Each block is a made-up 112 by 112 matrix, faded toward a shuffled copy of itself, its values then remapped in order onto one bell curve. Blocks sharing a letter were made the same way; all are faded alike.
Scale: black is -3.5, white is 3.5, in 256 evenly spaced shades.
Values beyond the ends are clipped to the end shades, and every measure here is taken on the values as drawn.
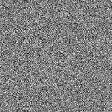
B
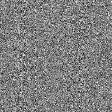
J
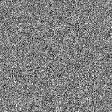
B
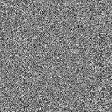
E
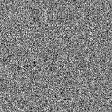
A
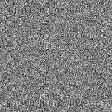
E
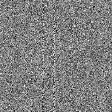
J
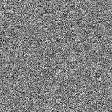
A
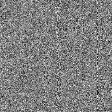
J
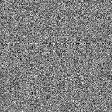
A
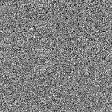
A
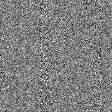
J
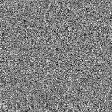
A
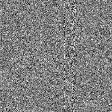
J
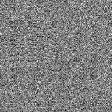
E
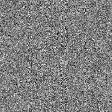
J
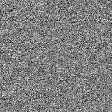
A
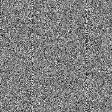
J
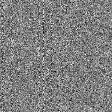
J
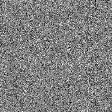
J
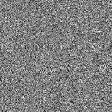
B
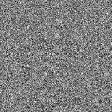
B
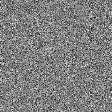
J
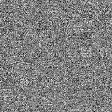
A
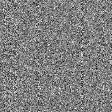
J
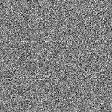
A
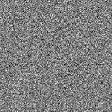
E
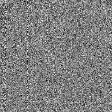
J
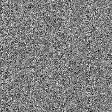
J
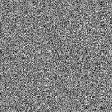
B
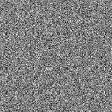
B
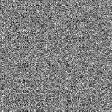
E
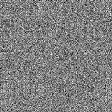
B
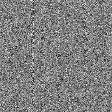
J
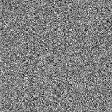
B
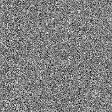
J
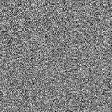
E
